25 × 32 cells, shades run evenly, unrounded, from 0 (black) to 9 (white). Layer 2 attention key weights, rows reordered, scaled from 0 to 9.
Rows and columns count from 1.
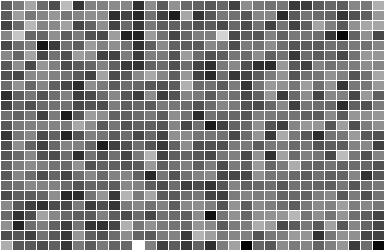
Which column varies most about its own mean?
12
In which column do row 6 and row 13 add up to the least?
18
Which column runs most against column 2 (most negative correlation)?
28
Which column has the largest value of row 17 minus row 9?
7
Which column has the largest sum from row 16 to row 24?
22
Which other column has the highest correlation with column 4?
5
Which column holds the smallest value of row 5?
4
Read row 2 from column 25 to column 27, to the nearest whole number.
3 4 4
